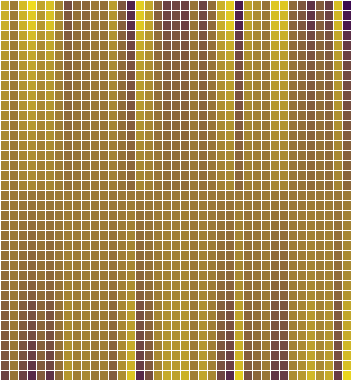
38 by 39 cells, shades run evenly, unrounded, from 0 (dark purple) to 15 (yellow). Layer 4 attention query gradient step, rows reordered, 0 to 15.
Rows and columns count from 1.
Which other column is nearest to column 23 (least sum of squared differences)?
20
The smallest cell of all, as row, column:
1, 39
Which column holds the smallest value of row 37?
4
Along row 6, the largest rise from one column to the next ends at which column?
16
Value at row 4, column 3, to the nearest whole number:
11
